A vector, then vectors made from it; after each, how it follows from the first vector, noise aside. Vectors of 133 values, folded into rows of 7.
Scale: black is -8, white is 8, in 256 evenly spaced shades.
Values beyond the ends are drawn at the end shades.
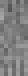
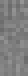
reversed, negated, shrunk.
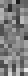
scaled up.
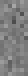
wrapped around, partly zeroed.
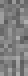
copied.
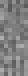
copied.
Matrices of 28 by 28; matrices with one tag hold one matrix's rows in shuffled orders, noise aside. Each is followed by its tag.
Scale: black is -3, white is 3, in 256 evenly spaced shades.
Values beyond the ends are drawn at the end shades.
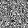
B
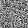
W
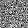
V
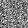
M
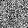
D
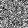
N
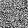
W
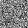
W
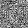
V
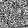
N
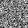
N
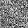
V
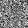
N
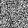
D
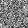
N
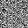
M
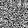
N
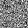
W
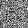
D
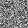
W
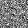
B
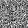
B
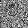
D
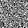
N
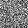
W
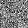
D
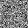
W
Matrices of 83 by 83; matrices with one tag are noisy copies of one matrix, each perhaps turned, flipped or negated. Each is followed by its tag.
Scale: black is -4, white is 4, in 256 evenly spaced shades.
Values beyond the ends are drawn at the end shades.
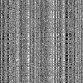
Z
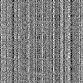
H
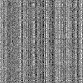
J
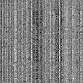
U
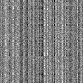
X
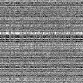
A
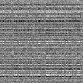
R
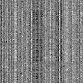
U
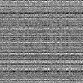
H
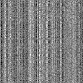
J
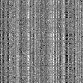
Z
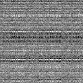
U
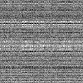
U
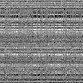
Z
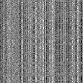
J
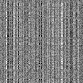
R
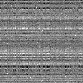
Z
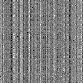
H
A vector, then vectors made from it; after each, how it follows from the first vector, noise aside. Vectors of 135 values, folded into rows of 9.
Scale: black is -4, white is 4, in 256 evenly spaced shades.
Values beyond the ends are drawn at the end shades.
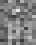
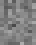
wrapped around, negated, shrunk.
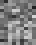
copied.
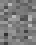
wrapped around, partly zeroed.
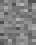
wrapped around, negated, shrunk.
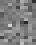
wrapped around, partly zeroed.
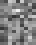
copied.
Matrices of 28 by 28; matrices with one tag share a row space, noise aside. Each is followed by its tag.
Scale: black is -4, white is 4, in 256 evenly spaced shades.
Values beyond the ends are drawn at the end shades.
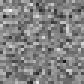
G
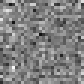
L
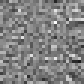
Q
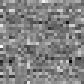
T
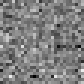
L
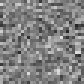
T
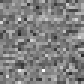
Q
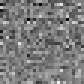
T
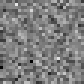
G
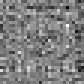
T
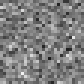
G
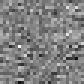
Q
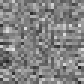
L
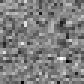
G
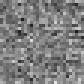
Q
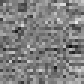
Q
